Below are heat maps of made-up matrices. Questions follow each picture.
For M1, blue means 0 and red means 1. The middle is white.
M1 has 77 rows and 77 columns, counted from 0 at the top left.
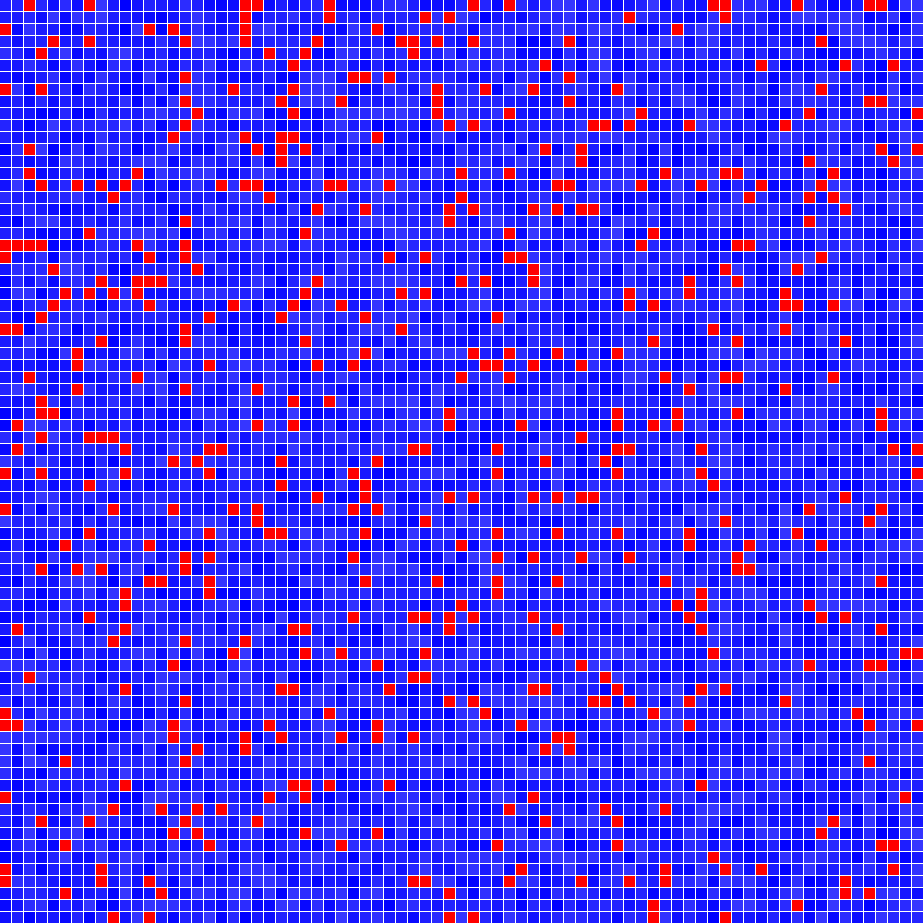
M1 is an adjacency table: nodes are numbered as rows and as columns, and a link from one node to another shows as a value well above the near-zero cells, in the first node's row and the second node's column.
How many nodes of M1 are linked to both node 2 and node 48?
1
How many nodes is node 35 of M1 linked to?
9
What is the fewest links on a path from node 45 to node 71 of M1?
5
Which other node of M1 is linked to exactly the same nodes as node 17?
node 41
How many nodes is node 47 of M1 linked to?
6
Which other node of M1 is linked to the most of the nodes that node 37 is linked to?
node 39
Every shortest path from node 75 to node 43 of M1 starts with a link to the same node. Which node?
node 54
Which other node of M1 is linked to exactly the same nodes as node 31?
node 14
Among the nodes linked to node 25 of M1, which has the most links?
node 24
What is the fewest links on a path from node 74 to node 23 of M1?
2
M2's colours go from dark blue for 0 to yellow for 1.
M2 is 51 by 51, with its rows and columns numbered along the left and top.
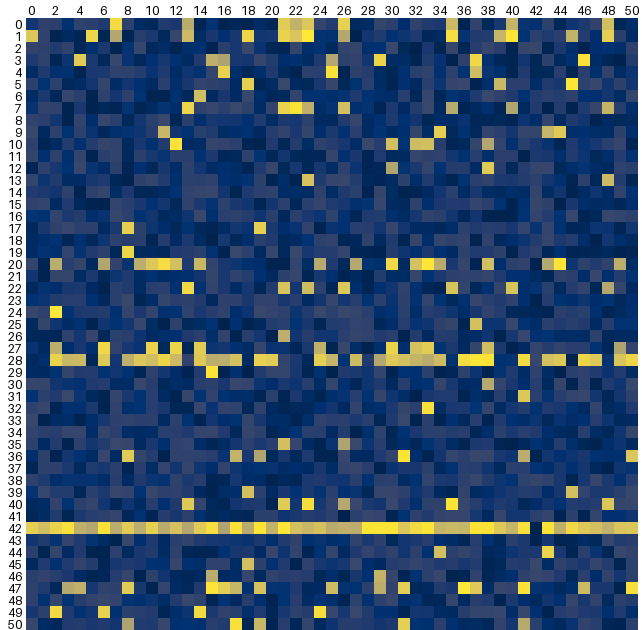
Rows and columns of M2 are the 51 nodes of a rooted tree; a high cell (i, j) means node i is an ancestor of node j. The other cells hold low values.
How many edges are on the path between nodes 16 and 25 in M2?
2
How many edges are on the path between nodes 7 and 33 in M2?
9
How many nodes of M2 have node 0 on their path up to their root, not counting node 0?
9
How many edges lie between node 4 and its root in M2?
4
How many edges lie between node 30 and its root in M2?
6
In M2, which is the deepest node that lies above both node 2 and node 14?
49
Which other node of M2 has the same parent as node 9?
27
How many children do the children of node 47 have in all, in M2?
3
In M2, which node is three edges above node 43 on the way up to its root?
20
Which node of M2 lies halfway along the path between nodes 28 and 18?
5
